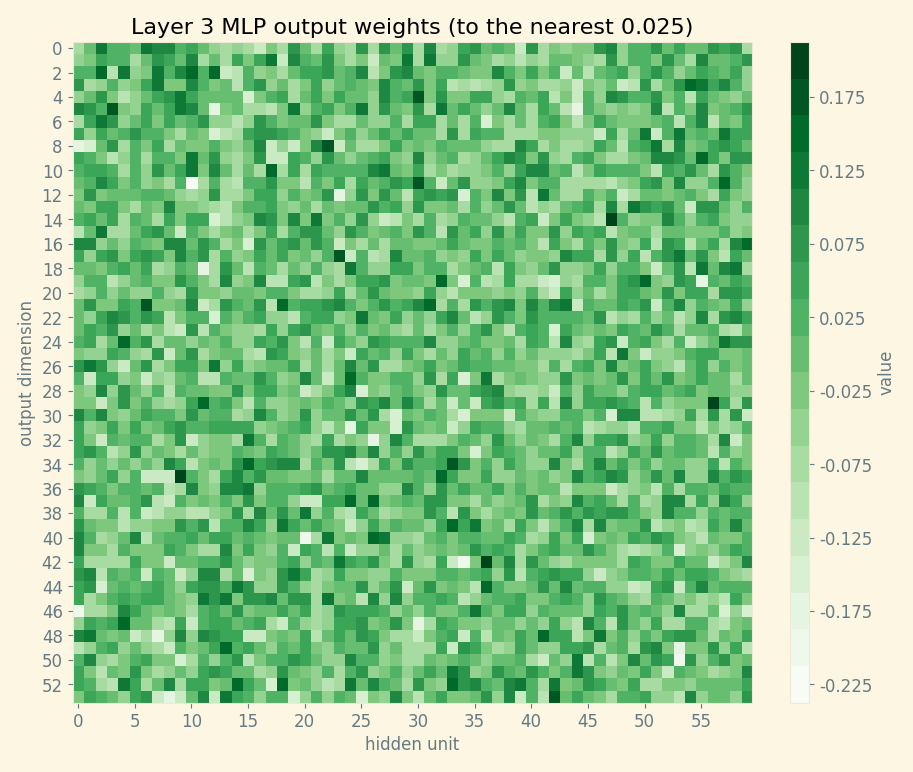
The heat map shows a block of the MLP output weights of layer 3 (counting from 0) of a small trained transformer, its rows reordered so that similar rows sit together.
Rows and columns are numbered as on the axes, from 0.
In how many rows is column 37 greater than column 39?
24
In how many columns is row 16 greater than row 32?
32
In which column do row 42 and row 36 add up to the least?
8
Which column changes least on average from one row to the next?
5
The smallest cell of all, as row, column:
11, 10
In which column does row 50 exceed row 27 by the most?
1
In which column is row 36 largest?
15
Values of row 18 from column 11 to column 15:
-0.175 -0.075 0.075 0 -0.1
